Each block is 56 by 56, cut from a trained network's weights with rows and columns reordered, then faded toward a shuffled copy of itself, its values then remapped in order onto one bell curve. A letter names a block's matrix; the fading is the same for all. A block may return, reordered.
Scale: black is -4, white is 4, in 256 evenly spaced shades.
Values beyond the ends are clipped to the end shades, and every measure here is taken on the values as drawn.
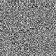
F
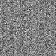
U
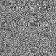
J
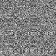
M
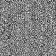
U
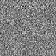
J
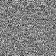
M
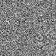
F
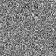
F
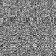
M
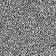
F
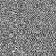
J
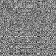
M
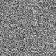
F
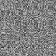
J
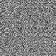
M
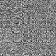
M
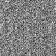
U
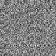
J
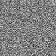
J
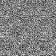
M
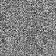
U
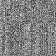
U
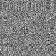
J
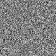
F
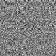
M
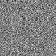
F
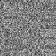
J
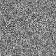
F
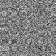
J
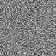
J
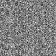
U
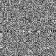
F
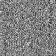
U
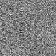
J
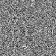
F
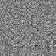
J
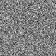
F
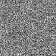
U
